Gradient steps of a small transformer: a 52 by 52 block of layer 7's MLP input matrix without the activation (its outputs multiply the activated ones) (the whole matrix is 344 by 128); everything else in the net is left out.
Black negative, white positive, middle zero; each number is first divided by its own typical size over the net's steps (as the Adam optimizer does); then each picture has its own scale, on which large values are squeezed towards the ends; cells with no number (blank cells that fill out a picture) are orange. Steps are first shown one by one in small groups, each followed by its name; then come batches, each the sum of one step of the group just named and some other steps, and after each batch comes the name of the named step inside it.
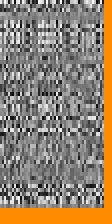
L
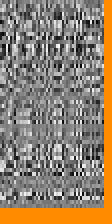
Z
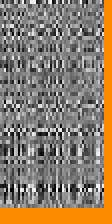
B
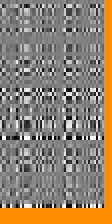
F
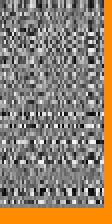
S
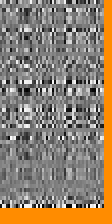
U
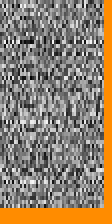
Z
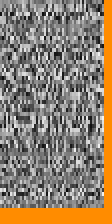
B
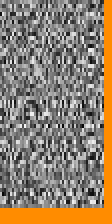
S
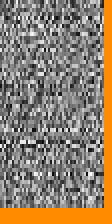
L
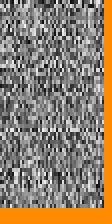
F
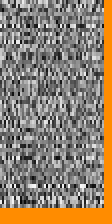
L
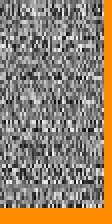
F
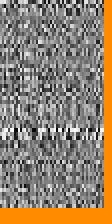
F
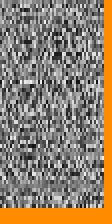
U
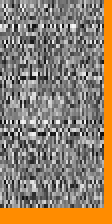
Z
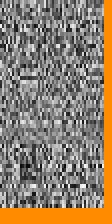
Z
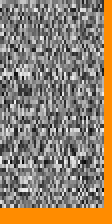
B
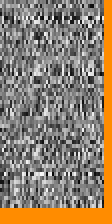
F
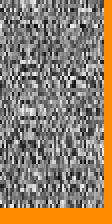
B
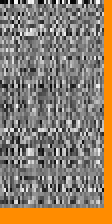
B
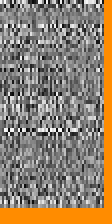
L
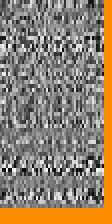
S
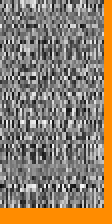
B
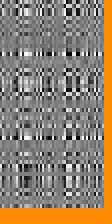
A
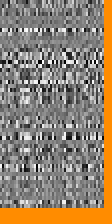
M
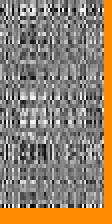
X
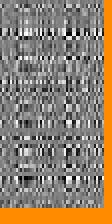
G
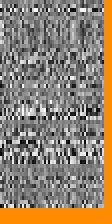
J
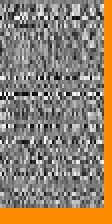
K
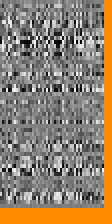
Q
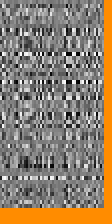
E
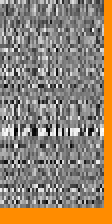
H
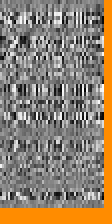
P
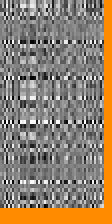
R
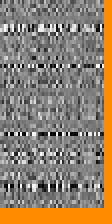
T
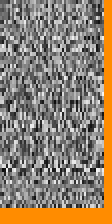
P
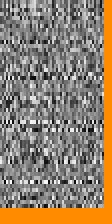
R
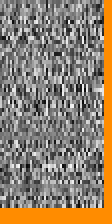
P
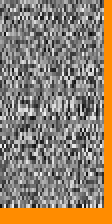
J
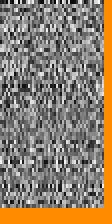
Q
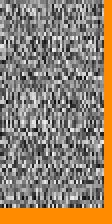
X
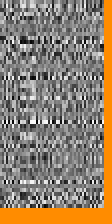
R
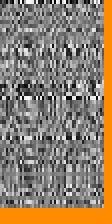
A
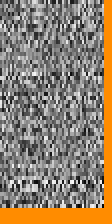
K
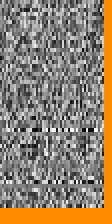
P
